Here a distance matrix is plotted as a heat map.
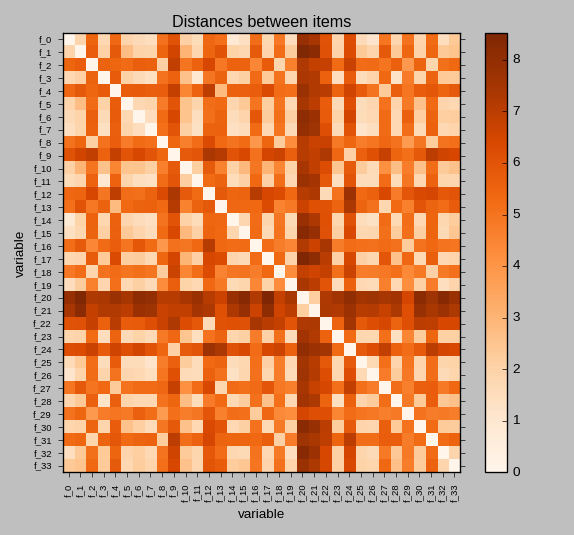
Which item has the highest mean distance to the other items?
f_20
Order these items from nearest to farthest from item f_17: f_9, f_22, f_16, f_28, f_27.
f_28, f_16, f_27, f_9, f_22
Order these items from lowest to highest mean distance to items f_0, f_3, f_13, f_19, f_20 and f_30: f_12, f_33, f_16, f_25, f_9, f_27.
f_25, f_33, f_27, f_16, f_12, f_9
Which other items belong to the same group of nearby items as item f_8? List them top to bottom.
f_2, f_18, f_31
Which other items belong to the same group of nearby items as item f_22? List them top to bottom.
f_12
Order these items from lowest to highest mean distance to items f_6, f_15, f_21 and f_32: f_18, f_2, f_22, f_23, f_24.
f_23, f_18, f_2, f_22, f_24
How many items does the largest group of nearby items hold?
19
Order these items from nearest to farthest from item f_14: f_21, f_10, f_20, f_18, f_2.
f_10, f_18, f_2, f_21, f_20
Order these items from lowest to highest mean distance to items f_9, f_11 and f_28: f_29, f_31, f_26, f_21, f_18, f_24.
f_26, f_24, f_29, f_18, f_31, f_21
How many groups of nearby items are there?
7
